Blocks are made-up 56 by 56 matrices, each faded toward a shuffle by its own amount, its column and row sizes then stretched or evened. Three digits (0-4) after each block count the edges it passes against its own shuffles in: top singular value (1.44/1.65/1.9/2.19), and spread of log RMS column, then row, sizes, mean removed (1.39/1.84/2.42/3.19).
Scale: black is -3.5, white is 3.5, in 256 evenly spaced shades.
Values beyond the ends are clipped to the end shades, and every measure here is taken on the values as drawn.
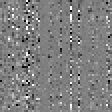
2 4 0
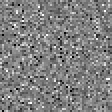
1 1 0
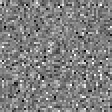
3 0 1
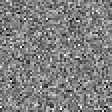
0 0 1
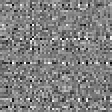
4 1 3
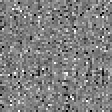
2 1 1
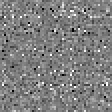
0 1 2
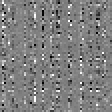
3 4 1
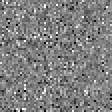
1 1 0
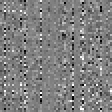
2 4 1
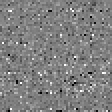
0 1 2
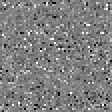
0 0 2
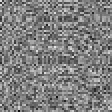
4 1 0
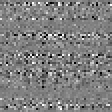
3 1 4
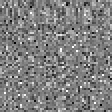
4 1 0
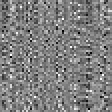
4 3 0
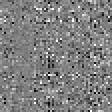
2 3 2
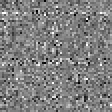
1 2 2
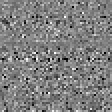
1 1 3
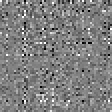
3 3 2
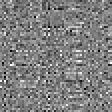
3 1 2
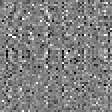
4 2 1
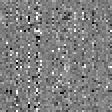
2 3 1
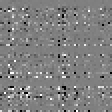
1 3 4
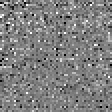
1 1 3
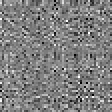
4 2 2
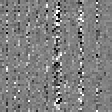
2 4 0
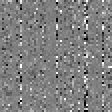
2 4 0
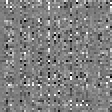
1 4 2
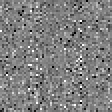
2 2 0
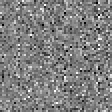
2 2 0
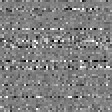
1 0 4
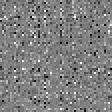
0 3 2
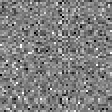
4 0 0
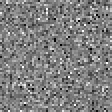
0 1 0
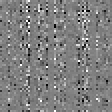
3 4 2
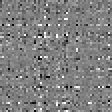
0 3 3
